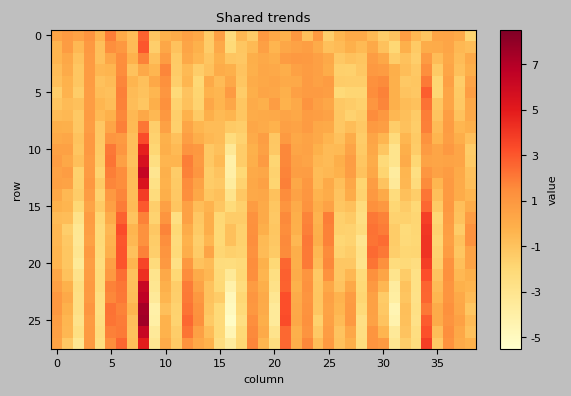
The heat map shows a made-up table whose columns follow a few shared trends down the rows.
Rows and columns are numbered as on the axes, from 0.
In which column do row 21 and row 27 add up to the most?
8
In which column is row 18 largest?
34
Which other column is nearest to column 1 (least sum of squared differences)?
19
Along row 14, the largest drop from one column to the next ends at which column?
9
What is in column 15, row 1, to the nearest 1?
0
